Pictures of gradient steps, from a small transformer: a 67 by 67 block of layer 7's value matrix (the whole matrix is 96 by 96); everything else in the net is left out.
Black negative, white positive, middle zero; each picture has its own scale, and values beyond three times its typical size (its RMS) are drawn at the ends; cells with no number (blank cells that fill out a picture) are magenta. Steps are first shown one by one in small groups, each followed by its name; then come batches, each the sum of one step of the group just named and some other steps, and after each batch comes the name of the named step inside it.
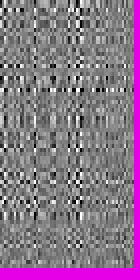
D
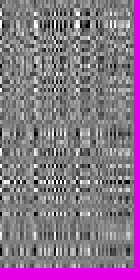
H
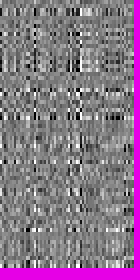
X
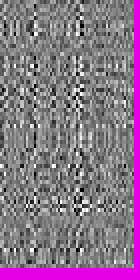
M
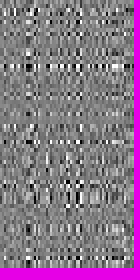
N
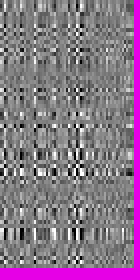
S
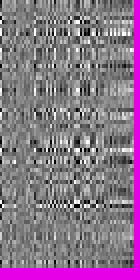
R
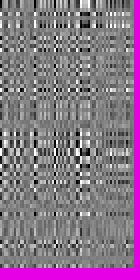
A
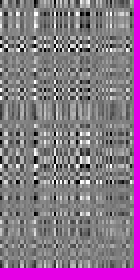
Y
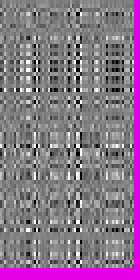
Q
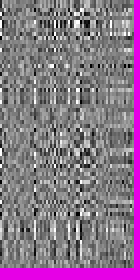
R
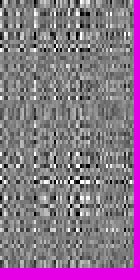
Y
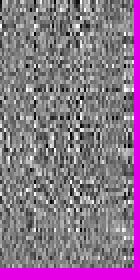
X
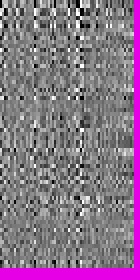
M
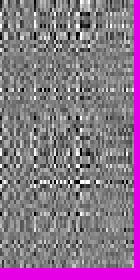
A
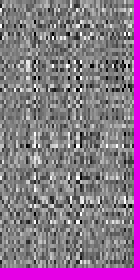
Q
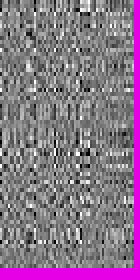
A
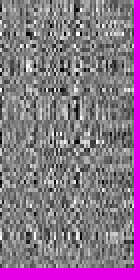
H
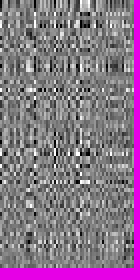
A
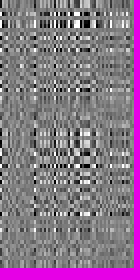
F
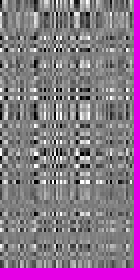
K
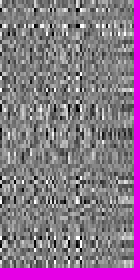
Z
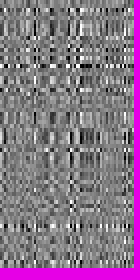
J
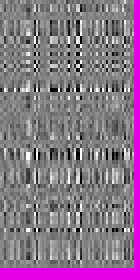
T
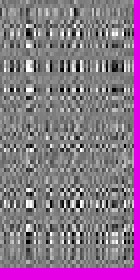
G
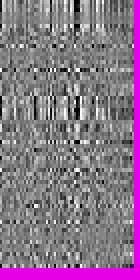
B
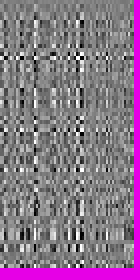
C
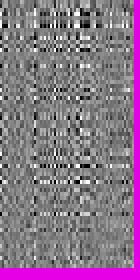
F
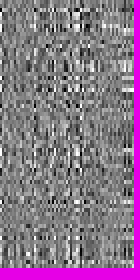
Z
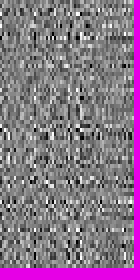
Z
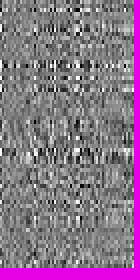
T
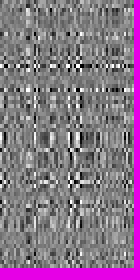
J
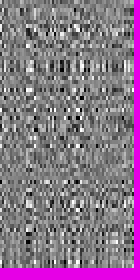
G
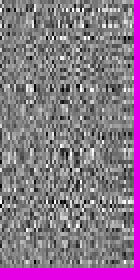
Z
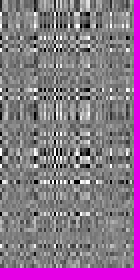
K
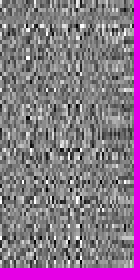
Z
